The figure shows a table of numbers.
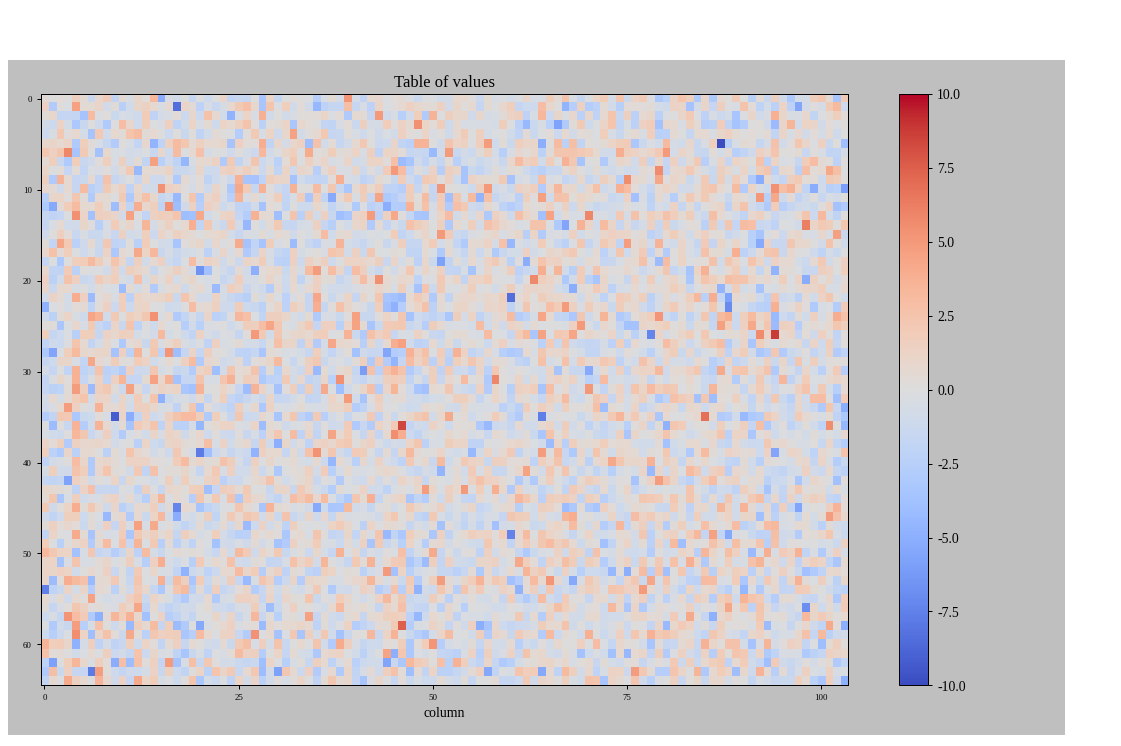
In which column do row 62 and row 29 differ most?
9
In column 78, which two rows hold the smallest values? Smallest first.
26, 41
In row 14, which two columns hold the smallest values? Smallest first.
67, 26
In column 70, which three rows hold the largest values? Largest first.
13, 32, 59
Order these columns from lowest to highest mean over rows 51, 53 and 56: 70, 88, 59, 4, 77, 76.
77, 59, 76, 70, 88, 4
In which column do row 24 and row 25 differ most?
14
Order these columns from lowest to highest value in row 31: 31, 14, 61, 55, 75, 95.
75, 55, 61, 31, 95, 14
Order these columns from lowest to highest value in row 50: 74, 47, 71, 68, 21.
47, 21, 74, 68, 71
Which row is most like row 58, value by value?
36
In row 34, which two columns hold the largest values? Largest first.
3, 7
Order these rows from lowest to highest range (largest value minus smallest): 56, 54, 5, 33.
33, 56, 54, 5
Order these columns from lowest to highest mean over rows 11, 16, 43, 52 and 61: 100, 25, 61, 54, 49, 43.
100, 61, 54, 43, 49, 25
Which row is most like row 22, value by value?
48
